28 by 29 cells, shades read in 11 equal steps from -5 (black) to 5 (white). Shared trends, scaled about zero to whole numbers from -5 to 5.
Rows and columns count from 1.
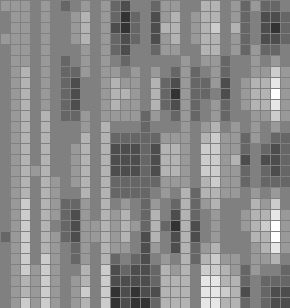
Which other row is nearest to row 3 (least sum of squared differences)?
2
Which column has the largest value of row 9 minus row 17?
28
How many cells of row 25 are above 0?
15
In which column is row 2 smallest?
13
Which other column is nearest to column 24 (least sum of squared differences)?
17
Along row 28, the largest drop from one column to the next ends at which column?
12
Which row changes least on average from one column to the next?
6
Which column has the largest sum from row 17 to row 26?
3
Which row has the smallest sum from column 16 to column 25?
9
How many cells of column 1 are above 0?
2
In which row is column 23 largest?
27
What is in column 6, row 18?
1
